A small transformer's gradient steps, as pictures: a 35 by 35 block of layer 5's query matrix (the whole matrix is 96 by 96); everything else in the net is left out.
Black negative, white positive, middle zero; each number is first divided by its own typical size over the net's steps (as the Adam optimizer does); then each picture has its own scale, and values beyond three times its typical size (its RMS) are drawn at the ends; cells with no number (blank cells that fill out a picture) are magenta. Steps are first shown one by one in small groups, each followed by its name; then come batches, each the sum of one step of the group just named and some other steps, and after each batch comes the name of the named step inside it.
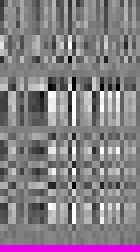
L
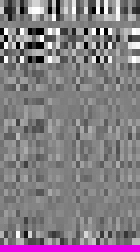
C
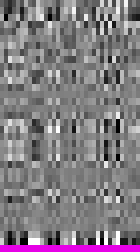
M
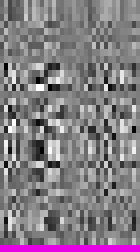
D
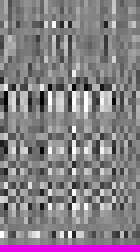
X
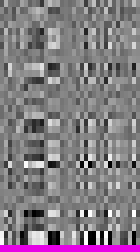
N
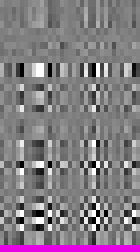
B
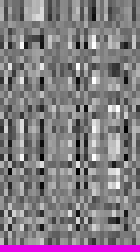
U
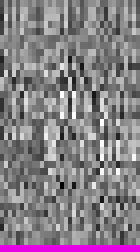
L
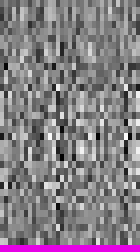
M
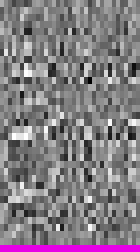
B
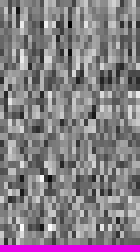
X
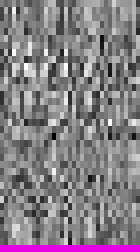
L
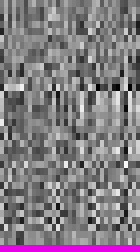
B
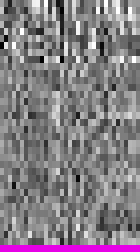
C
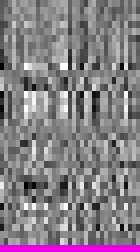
N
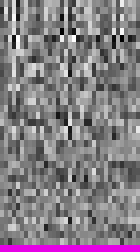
D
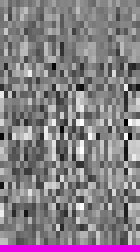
U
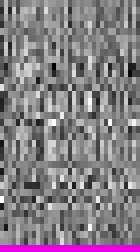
X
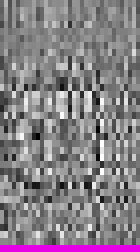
X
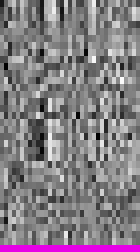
D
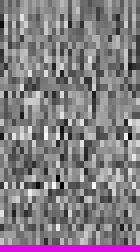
U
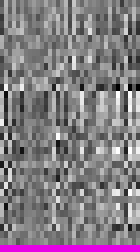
L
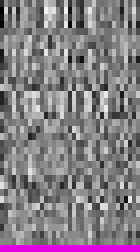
X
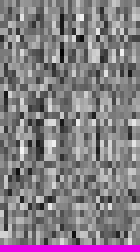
X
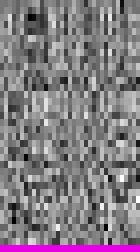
N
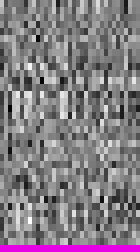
U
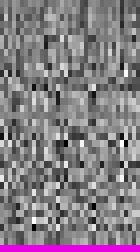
B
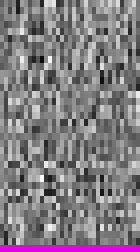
C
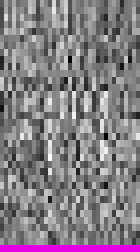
L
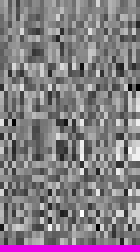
B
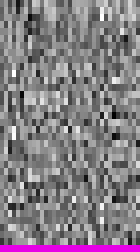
D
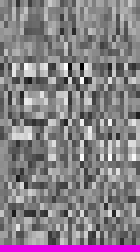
N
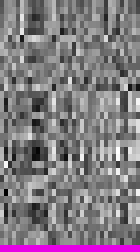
L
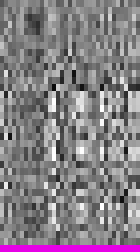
L
